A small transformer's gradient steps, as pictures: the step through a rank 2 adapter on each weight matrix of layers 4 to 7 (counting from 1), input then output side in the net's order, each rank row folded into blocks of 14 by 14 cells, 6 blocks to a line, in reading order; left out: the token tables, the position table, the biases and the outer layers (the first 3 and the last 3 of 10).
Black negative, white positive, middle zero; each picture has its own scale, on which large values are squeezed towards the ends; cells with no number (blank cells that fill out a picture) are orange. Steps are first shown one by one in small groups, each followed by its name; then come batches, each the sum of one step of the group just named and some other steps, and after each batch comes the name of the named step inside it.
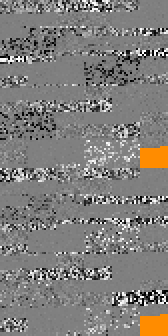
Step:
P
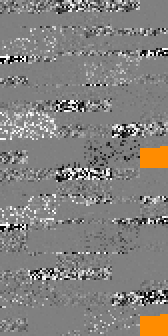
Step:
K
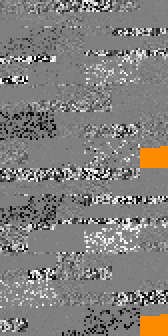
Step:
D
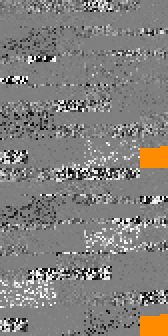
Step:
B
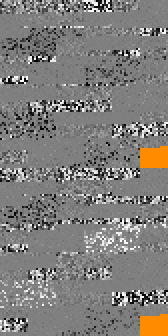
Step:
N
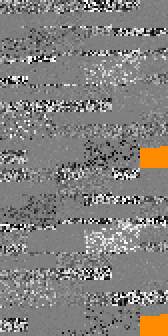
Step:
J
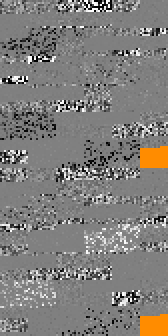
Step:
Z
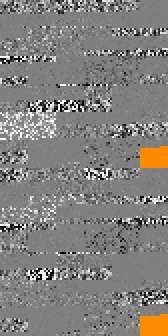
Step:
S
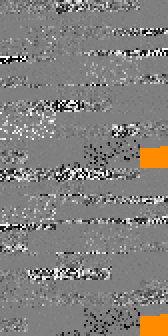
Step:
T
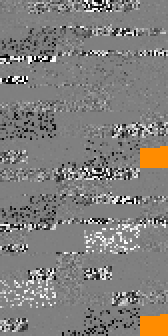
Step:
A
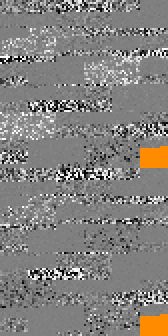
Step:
T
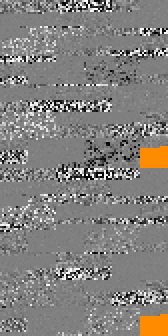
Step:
J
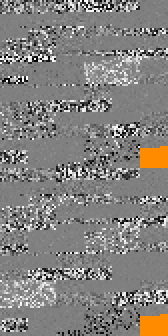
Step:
Z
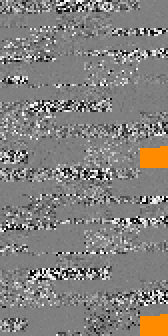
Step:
B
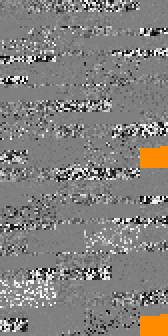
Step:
B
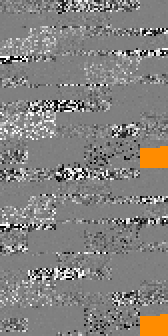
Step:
T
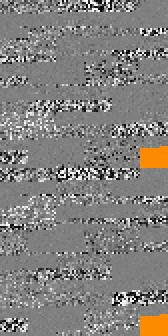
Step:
P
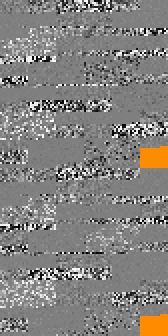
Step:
A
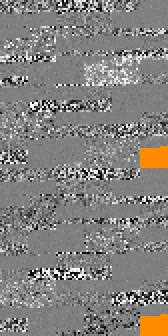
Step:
D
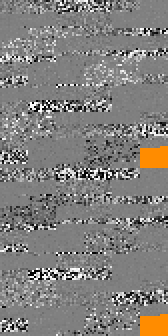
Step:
D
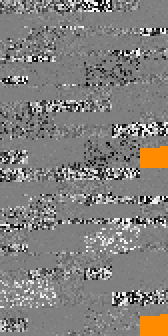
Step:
N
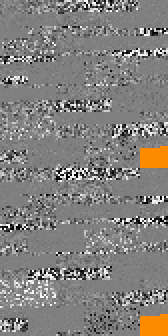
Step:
B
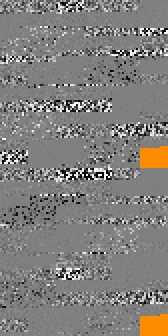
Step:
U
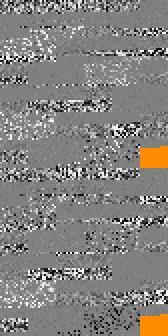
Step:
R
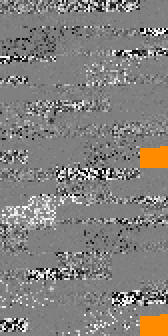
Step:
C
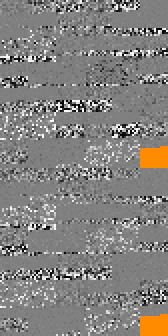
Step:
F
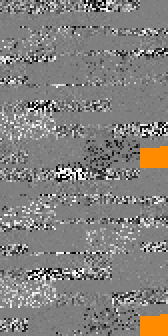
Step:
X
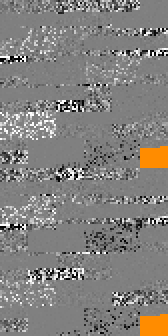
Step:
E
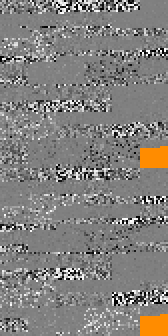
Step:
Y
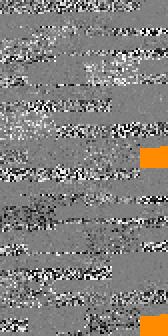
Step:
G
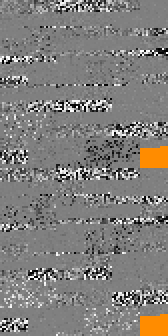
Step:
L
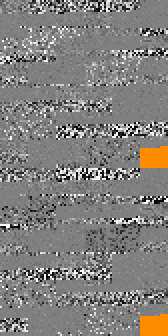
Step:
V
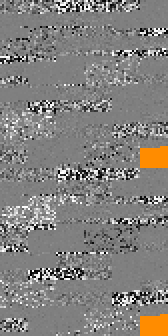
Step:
C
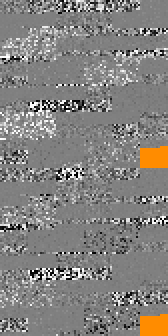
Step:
E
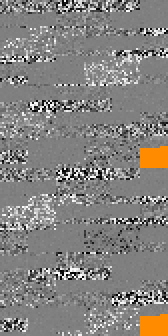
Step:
C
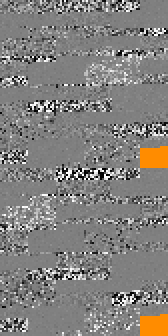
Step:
C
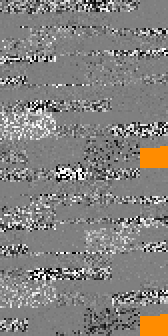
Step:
X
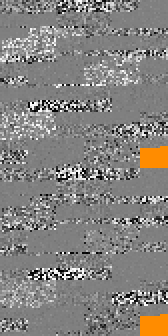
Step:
X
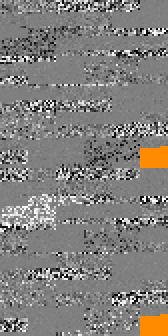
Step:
C
